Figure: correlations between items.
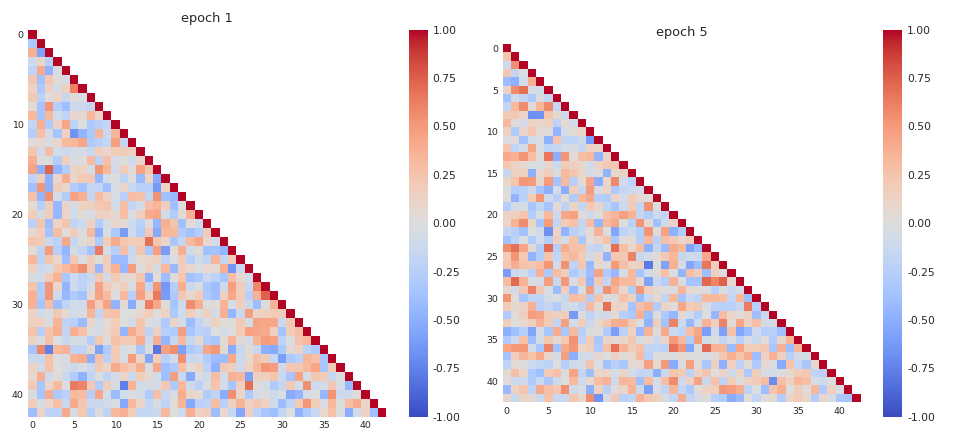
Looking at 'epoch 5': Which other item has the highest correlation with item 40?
20
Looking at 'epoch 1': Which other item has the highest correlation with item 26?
39
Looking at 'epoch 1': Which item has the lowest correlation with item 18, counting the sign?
35
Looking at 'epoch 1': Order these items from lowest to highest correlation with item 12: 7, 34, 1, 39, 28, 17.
7, 17, 28, 1, 34, 39
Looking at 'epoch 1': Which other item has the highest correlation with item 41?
33
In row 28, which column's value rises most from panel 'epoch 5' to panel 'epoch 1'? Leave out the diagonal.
34
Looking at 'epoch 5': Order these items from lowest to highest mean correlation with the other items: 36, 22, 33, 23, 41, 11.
22, 11, 23, 41, 33, 36
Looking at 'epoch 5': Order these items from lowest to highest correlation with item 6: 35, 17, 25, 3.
3, 25, 17, 35
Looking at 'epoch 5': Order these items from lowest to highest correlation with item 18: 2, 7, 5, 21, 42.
21, 2, 5, 7, 42
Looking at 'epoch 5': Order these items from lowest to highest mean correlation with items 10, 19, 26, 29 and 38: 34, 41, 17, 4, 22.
41, 34, 4, 22, 17
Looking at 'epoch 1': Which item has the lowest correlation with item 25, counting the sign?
42
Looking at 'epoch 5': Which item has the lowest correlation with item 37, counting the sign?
8
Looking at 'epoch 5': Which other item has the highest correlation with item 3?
29
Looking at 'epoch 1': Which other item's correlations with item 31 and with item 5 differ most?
40
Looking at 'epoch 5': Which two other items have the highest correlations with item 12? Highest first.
31, 29
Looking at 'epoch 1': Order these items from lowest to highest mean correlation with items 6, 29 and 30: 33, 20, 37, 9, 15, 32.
32, 33, 37, 20, 9, 15
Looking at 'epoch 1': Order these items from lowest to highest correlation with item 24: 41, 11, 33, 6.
6, 33, 41, 11
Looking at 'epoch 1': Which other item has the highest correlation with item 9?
30
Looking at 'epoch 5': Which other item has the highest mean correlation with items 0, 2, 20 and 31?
36
